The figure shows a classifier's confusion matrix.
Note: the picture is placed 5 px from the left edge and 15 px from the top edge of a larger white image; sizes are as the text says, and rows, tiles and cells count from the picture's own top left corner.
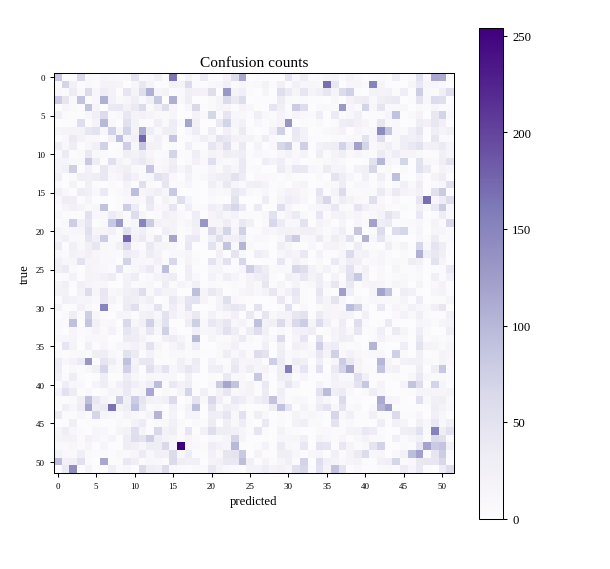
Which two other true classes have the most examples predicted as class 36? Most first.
51, 44
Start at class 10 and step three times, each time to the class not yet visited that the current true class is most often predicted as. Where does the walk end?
6
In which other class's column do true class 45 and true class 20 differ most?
39
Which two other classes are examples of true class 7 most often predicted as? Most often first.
42, 11
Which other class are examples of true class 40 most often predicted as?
22
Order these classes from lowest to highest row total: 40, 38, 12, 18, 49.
18, 12, 49, 40, 38
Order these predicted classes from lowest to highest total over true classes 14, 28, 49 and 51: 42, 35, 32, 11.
35, 32, 42, 11
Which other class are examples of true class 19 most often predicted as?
11
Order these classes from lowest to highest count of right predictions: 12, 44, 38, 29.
29, 44, 12, 38
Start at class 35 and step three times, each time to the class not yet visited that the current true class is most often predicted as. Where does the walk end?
2
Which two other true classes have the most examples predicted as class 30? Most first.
38, 6
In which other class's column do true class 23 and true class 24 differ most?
47
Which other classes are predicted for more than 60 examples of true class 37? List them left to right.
4, 9, 28, 42
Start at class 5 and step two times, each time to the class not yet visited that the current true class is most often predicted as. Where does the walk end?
13
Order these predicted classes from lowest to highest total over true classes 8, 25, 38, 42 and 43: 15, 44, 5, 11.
44, 5, 15, 11
